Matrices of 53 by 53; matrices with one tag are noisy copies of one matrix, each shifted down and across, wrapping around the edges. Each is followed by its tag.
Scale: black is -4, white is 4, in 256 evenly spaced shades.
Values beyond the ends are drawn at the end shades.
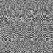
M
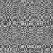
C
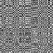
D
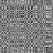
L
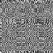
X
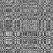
L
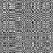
D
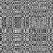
L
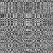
L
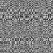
C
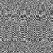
M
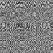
X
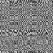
X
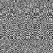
M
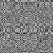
C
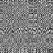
X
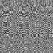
M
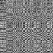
D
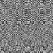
M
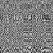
X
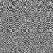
M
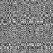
C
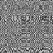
X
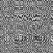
X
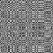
D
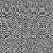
M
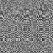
M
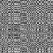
D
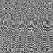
M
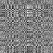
L
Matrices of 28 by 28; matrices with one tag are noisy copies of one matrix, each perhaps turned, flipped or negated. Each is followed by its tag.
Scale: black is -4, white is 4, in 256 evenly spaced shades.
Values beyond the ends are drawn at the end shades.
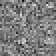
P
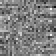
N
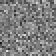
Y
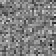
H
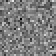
Y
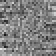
N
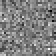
H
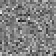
Y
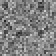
P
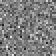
Y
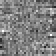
N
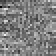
N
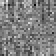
N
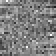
N
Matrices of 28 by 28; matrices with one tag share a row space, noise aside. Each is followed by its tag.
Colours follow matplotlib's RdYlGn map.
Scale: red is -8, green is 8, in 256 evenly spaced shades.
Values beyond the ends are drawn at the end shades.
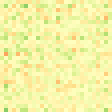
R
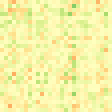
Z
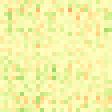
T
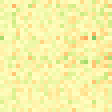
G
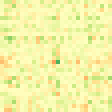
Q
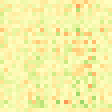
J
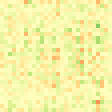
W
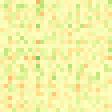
T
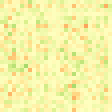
Z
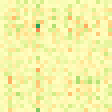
T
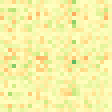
Z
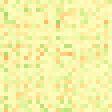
R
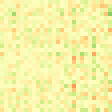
G
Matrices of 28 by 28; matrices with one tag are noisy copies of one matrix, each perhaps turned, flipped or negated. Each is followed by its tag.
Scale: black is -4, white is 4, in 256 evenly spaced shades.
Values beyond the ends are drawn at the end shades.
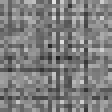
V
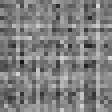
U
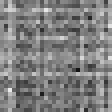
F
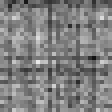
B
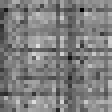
B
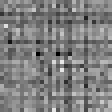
V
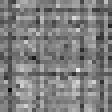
F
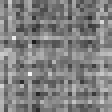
F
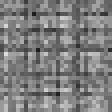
U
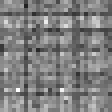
U
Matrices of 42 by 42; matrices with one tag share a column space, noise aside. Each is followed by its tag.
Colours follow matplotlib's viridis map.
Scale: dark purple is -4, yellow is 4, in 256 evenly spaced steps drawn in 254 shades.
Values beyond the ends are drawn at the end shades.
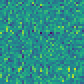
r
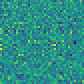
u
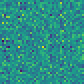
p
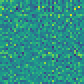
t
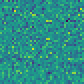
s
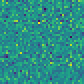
s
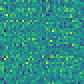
s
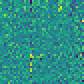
t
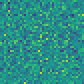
p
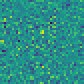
u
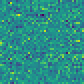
s
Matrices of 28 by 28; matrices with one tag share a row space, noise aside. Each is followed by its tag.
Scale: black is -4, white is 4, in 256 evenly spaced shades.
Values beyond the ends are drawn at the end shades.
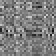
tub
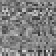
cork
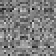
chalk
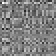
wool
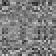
cork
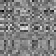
chalk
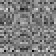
chalk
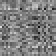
cork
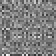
wool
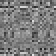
chalk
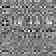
wool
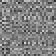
wool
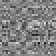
cork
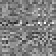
cork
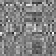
tub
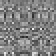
chalk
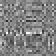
tub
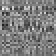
wool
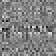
wool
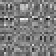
chalk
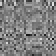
tub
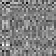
wool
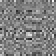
tub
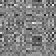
tub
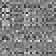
wool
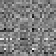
chalk
